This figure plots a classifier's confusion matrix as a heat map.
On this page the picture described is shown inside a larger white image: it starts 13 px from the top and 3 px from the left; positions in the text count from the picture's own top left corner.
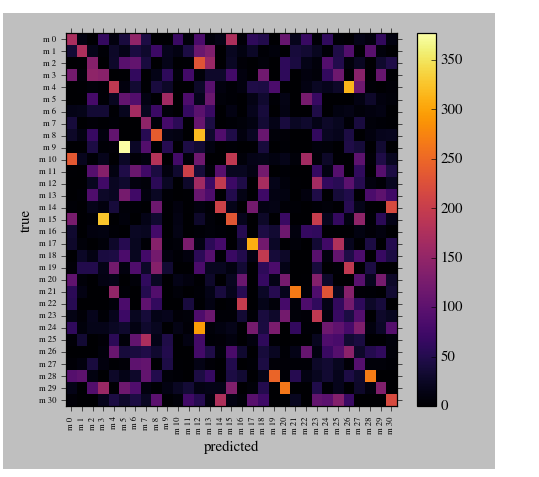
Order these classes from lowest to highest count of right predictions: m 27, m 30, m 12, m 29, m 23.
m 27, m 29, m 12, m 23, m 30
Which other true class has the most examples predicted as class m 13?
m 2
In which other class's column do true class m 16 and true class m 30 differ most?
m 14
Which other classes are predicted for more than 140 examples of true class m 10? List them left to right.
m 0, m 8, m 15, m 22
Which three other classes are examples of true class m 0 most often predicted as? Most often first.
m 15, m 6, m 20
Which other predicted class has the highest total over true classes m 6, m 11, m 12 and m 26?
m 18
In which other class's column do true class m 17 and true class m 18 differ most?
m 11
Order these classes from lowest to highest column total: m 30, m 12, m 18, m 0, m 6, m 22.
m 22, m 30, m 0, m 6, m 18, m 12
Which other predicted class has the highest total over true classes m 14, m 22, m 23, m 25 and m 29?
m 20
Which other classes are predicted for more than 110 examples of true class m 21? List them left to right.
m 4, m 24, m 26
